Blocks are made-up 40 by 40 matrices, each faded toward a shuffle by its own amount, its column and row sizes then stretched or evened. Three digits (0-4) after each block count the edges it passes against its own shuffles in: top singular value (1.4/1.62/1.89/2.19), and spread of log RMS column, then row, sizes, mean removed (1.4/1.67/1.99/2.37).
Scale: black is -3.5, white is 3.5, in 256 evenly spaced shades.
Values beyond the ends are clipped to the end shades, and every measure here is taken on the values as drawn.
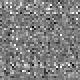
1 0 2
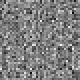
3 1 2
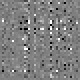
3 4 2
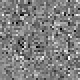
2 1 1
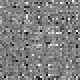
2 2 3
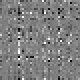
2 4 3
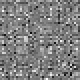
3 1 1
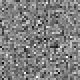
1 2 0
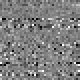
2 0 4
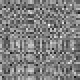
4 1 2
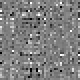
3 4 3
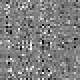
2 4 2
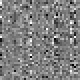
3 4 1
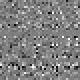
3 1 4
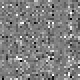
0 4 3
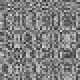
4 0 2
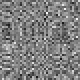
4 3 0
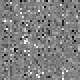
1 3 1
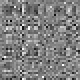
4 2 3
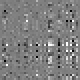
4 4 3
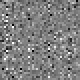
1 3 0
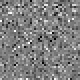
2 0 2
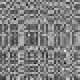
4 1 0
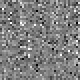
2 1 0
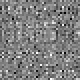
3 0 2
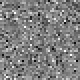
1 0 0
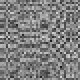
4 1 2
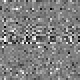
3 1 4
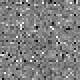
1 0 2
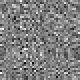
3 3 0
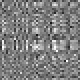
4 3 2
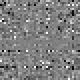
0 3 4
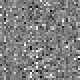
1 3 1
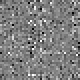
1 3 1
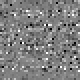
2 0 4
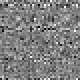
2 0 3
